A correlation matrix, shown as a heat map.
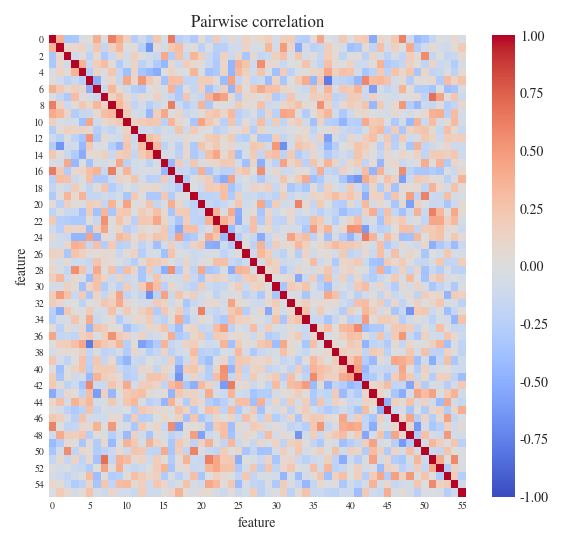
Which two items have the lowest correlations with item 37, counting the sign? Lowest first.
5, 12
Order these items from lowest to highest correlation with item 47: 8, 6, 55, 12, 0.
55, 12, 6, 8, 0
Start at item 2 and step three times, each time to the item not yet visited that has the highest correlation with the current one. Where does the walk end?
48
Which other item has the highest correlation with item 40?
23
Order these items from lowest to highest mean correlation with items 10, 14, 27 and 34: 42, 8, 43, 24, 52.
43, 8, 52, 24, 42
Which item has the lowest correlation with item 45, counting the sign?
44
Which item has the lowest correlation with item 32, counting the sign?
18
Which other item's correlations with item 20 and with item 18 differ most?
33
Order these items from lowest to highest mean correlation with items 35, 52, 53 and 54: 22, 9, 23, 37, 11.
11, 37, 9, 23, 22
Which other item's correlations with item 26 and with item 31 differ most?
15
